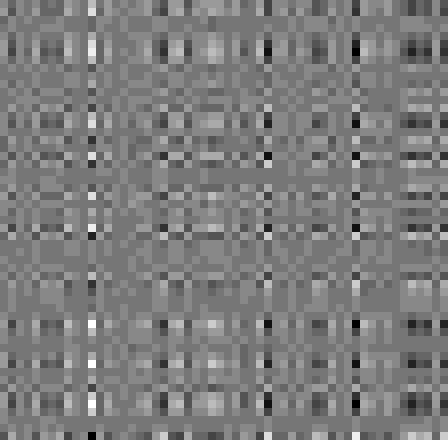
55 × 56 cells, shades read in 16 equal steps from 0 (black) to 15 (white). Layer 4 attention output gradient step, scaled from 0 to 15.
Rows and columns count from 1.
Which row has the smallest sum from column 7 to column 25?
55
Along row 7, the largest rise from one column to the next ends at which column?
46
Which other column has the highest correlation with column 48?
16
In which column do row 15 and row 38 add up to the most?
12
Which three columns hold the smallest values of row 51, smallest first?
45, 34, 52
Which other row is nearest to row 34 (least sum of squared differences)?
54
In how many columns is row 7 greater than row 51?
5
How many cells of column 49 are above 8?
13
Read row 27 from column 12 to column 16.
10 7 9 7 8
